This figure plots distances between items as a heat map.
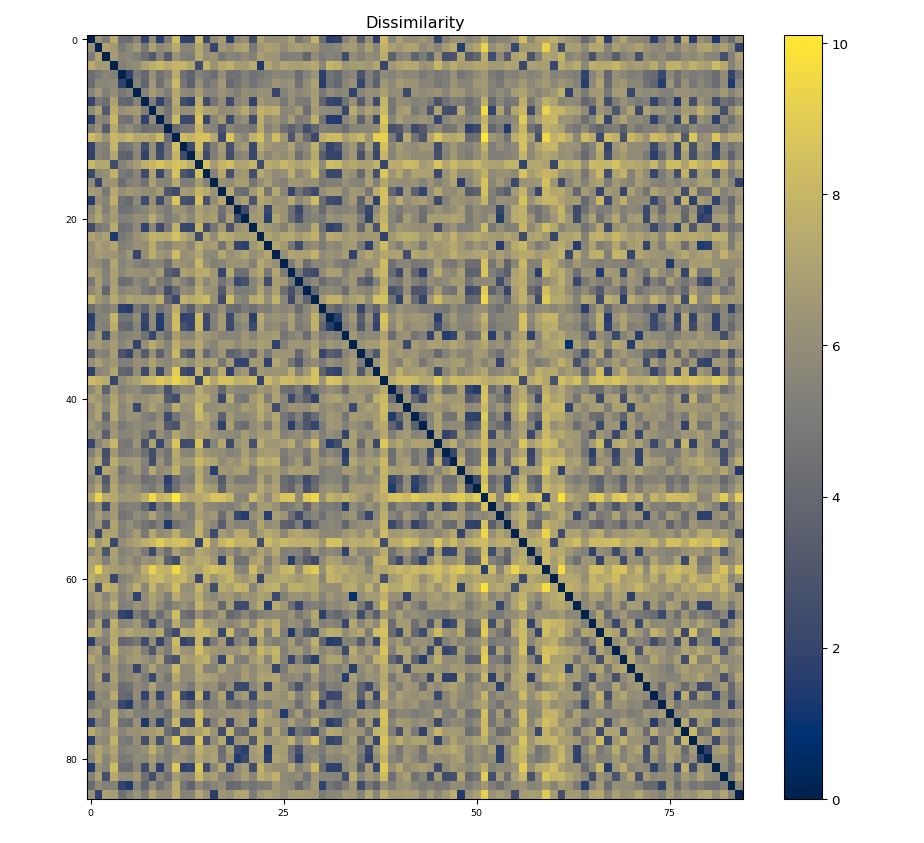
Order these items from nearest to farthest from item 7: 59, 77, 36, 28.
28, 36, 77, 59
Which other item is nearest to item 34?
62
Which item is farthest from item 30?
11
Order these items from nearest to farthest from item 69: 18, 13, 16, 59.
16, 13, 18, 59
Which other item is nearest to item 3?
22
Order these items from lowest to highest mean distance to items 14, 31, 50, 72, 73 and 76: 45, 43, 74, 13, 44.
13, 45, 74, 43, 44
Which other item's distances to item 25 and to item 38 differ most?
75
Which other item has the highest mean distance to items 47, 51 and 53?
61
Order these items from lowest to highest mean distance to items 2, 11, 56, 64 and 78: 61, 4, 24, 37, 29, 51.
4, 37, 29, 24, 61, 51
